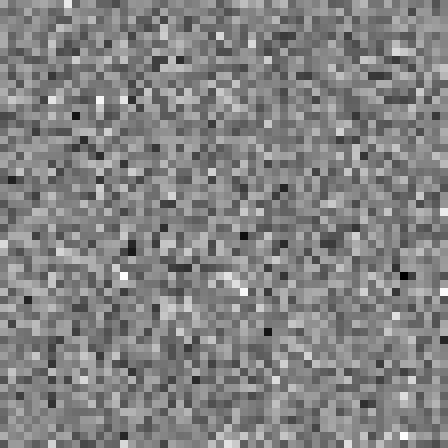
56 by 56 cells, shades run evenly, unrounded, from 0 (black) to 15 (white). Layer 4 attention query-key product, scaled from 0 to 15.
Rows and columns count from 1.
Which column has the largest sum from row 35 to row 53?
31
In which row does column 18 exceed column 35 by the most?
25
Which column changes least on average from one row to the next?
6
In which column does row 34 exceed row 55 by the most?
15
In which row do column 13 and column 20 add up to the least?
20
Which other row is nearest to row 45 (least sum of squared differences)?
50
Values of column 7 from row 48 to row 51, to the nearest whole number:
4 8 4 3
